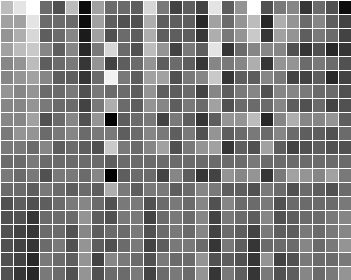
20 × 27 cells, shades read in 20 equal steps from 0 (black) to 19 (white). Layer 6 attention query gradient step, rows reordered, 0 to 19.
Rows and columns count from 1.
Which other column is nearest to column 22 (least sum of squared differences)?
8
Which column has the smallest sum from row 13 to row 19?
3
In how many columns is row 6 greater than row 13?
12
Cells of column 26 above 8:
6
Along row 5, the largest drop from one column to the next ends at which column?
21
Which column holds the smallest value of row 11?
18
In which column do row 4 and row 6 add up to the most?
9
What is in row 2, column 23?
11
